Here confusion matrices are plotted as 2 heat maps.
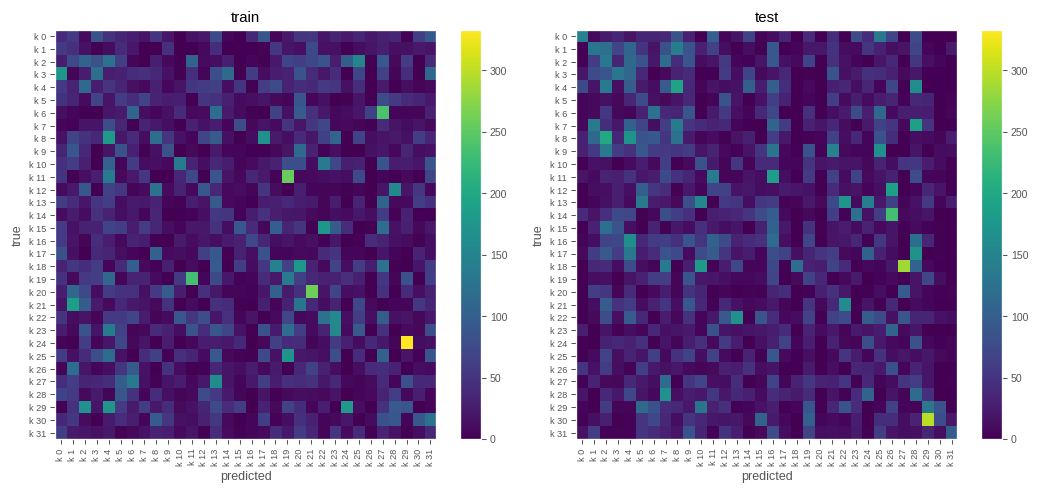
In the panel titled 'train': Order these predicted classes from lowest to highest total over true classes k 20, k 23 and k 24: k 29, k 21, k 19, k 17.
k 17, k 19, k 21, k 29
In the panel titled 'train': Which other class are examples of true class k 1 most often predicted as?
k 21
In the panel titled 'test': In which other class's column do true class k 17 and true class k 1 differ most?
k 28
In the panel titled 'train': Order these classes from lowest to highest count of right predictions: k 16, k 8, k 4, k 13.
k 4, k 16, k 13, k 8
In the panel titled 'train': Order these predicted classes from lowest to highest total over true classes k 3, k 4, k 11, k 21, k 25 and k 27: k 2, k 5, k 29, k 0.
k 29, k 5, k 2, k 0
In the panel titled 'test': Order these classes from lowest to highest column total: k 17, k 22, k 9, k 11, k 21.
k 17, k 22, k 11, k 21, k 9
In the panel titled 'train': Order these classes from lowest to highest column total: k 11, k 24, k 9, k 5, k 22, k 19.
k 24, k 9, k 11, k 22, k 5, k 19
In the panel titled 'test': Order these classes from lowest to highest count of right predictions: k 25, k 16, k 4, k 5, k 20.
k 20, k 25, k 5, k 4, k 16
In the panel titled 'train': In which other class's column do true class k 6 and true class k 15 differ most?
k 22
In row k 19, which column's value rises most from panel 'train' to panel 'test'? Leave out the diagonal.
k 9
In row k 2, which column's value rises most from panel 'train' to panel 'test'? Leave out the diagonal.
k 7
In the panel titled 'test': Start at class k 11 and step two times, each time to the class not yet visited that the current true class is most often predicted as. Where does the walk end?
k 4
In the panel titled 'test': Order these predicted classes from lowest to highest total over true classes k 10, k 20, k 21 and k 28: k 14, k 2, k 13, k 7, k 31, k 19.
k 31, k 14, k 13, k 19, k 2, k 7
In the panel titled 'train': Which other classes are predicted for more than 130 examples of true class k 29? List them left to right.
k 2, k 4, k 24
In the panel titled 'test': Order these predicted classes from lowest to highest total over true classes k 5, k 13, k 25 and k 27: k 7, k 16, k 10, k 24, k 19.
k 19, k 7, k 24, k 10, k 16
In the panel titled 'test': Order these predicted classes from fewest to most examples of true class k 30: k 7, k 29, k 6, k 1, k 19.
k 1, k 7, k 6, k 19, k 29
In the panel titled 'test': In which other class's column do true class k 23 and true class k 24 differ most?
k 26
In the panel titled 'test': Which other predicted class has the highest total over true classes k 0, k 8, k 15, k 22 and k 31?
k 2
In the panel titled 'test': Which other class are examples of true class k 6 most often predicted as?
k 25
